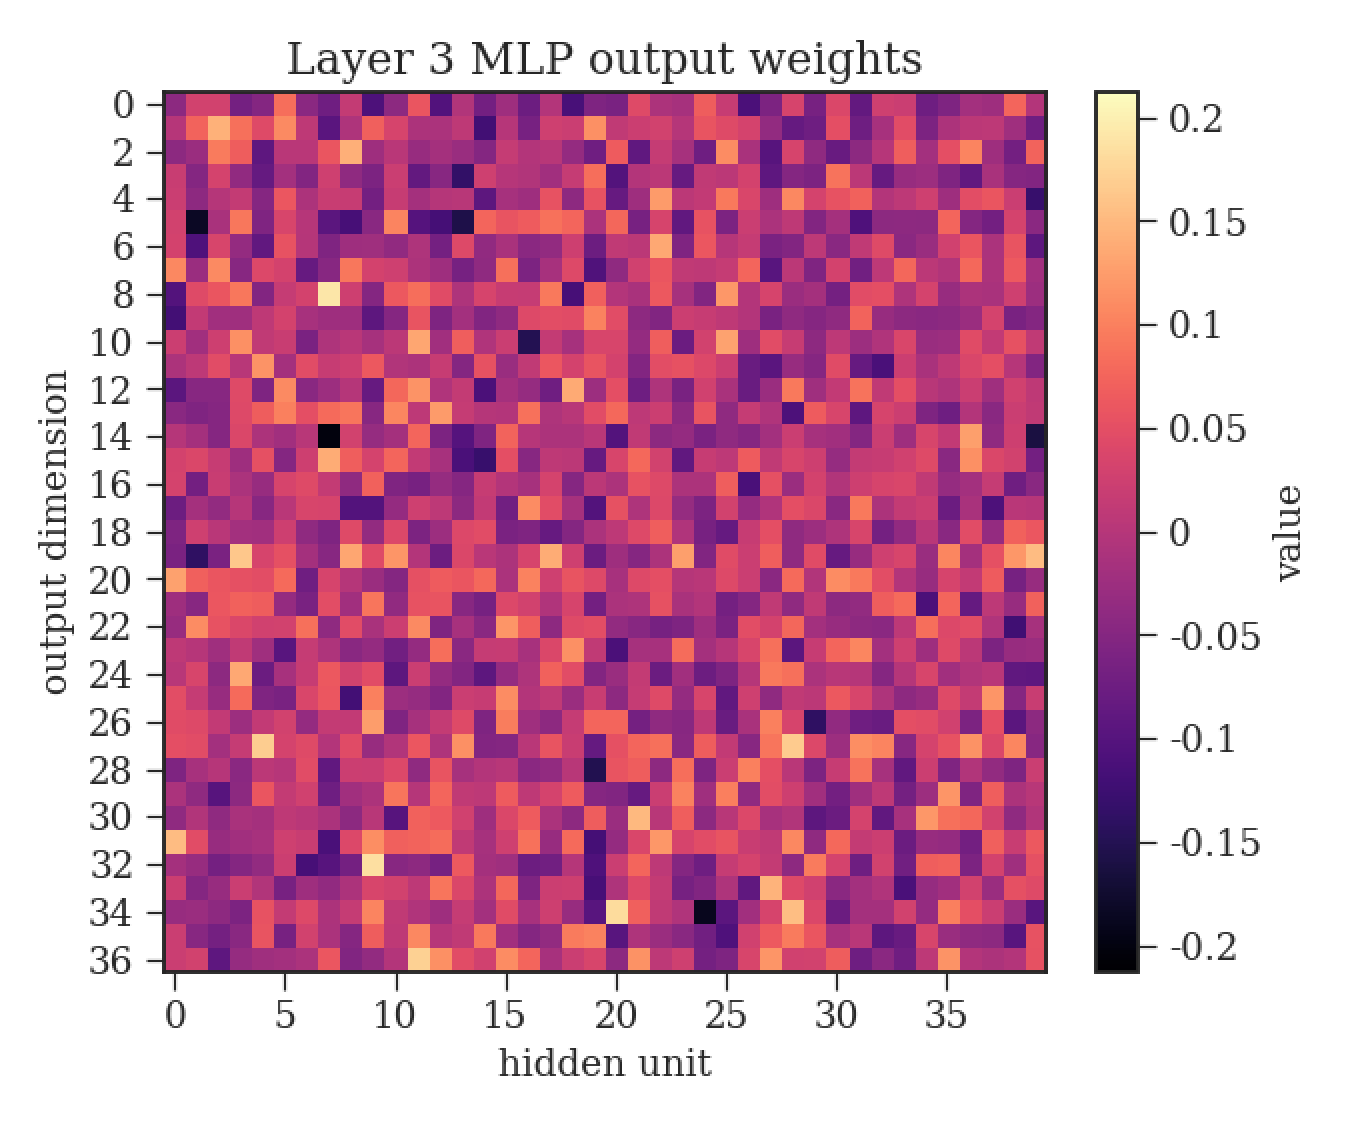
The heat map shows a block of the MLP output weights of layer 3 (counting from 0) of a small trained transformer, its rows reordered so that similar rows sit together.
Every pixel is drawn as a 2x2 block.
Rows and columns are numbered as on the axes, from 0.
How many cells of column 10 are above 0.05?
8
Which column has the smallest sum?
14
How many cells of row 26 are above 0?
21
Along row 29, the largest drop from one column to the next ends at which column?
36
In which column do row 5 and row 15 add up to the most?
10
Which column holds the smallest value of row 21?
34
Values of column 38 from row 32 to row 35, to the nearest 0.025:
-0.025 0.05 -0.025 -0.1
